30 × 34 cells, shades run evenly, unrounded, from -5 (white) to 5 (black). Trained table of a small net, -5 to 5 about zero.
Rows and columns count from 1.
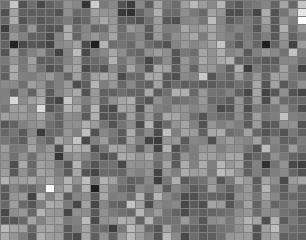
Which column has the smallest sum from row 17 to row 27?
6
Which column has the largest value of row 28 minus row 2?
34
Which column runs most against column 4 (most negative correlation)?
16
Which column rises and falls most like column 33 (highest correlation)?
30
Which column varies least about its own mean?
22
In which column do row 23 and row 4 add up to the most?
29
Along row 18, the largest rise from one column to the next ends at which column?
10
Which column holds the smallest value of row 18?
9
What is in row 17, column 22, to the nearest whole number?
-1
